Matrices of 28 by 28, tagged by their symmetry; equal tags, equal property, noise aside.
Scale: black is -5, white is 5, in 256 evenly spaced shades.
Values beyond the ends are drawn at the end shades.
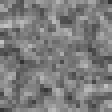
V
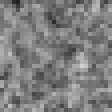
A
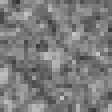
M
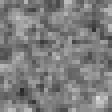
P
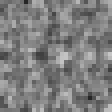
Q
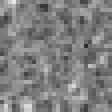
A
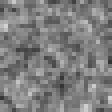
M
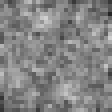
V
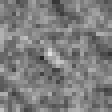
M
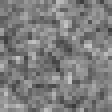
M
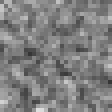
A
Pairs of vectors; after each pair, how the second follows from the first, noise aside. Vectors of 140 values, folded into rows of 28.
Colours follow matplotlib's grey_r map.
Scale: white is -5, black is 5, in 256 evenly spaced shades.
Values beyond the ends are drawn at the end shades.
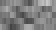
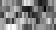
reversed, scaled up.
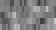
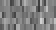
sign-scrambled.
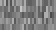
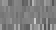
reversed, partly zeroed.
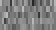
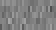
wrapped around, shrunk.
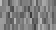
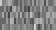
sign-scrambled.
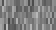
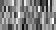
reversed, scaled up.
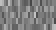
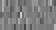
reversed, partly zeroed.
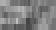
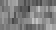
reversed.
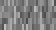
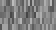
reversed.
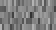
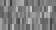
wrapped around, negated.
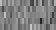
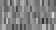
wrapped around, negated.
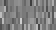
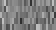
sign-scrambled.
